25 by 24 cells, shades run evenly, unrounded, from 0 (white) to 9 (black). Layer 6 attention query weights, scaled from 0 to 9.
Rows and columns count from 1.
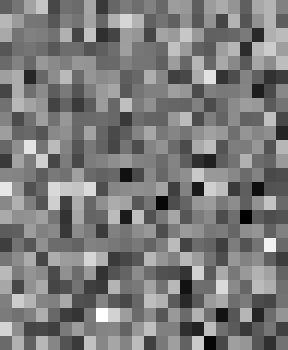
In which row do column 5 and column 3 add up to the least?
11
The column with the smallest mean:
2
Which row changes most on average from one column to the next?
25
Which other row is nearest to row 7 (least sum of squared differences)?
12
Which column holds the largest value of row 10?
24
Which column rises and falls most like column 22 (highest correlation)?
20
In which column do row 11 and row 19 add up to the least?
3
